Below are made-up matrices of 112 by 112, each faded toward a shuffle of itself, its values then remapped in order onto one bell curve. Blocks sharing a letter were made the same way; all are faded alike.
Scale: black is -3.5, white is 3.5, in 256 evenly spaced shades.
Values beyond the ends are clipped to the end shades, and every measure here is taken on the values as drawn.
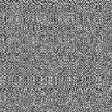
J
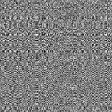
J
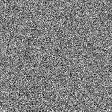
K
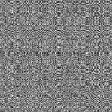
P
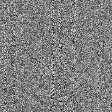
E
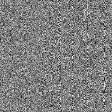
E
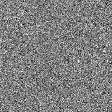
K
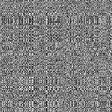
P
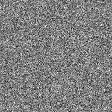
K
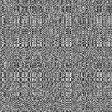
P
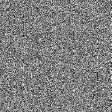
E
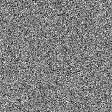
K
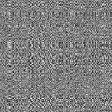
J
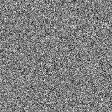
K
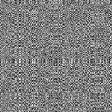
P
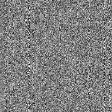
E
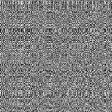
J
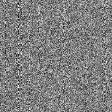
E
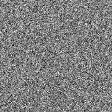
K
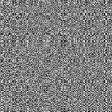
P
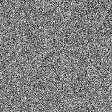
K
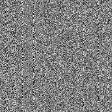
E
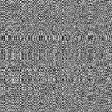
J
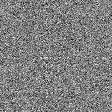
K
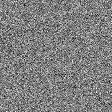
K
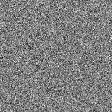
K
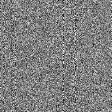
E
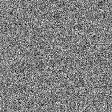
K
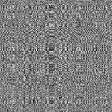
J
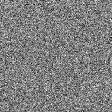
K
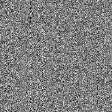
E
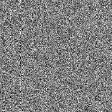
E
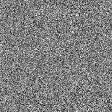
K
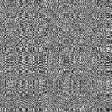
P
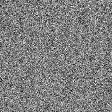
K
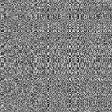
P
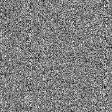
E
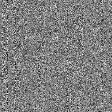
E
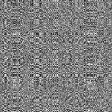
P
